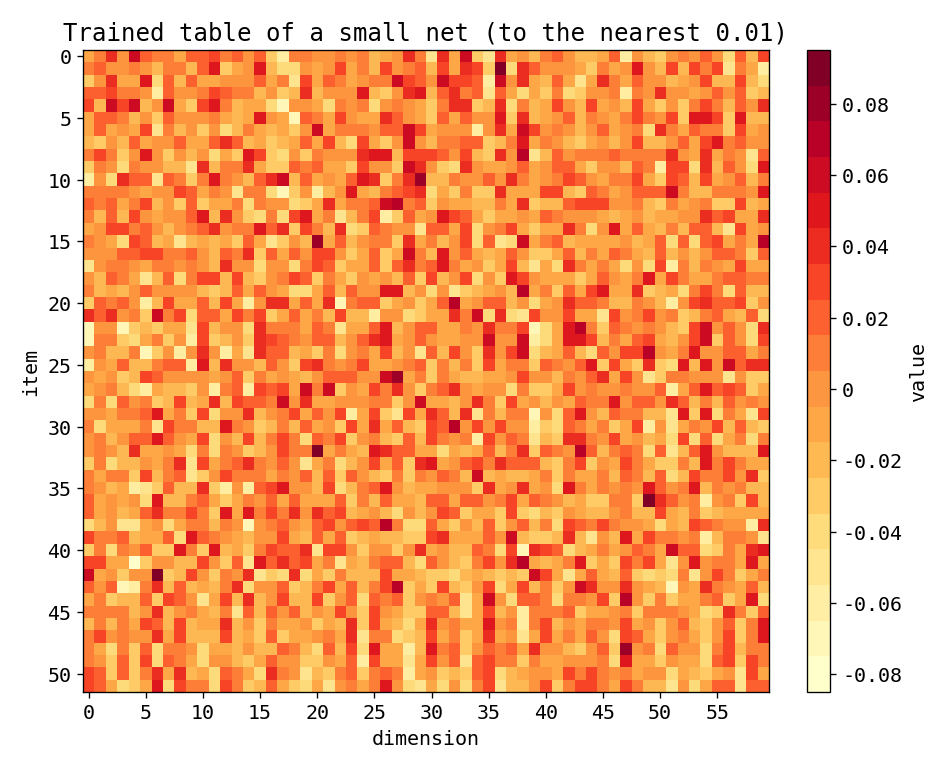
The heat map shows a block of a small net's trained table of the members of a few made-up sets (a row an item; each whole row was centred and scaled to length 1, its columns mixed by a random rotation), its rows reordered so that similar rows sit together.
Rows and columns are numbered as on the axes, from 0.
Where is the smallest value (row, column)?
41, 4
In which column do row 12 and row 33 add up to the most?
27
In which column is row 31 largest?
6
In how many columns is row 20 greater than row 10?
24
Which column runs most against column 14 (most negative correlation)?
53
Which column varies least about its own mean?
1
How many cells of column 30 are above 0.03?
4
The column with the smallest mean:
39
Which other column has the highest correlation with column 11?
51
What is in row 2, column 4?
-0.01
